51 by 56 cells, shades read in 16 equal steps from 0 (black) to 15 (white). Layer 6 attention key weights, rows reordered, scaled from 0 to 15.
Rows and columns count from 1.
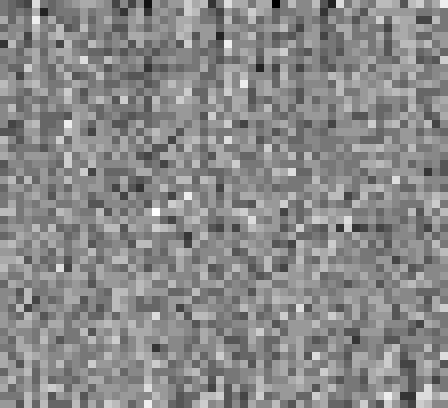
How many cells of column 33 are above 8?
21
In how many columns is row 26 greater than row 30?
25
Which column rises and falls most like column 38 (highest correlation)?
15
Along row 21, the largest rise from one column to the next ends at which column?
9
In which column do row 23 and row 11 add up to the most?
31
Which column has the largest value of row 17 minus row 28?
22
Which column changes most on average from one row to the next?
12
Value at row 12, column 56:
7
